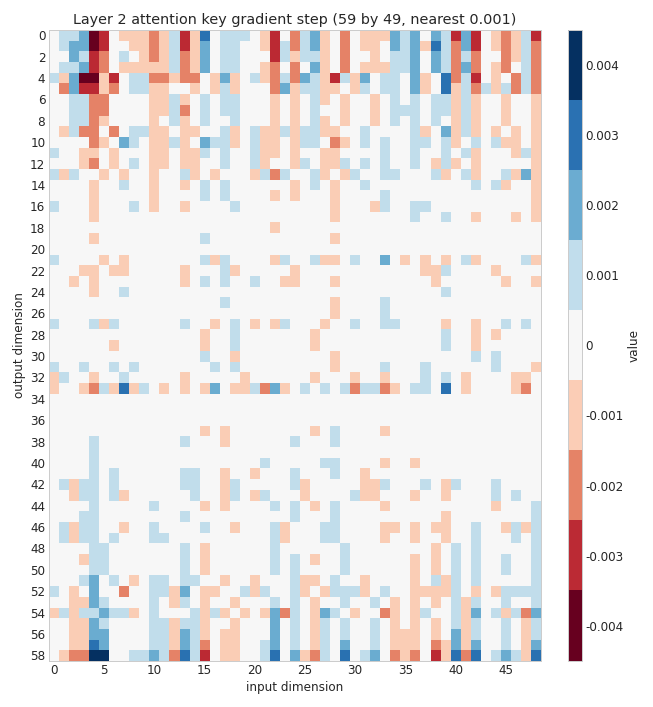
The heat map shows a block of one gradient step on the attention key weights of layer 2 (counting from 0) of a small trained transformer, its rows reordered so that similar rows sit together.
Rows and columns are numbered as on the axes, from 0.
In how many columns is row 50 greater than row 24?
10
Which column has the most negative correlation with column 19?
7
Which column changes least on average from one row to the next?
43
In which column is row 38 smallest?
17
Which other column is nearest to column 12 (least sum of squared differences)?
35
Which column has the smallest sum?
4
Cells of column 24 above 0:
15
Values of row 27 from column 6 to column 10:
0.001 0 0 0 0
